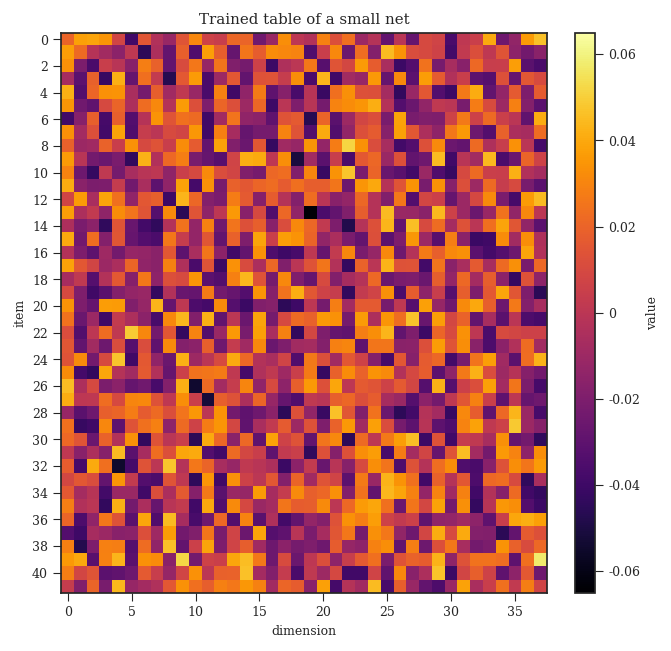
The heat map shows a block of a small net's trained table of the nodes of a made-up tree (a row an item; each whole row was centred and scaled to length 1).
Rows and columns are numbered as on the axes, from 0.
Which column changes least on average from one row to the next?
24
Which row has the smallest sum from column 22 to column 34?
15
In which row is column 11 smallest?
27
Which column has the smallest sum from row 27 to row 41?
1
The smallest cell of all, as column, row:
19, 13
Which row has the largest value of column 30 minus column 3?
7
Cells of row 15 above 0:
17
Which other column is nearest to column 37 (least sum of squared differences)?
36
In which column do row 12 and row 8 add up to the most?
9
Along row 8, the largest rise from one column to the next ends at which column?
12
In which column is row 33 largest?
25
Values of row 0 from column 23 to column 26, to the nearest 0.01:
-0.01 0 -0.03 0
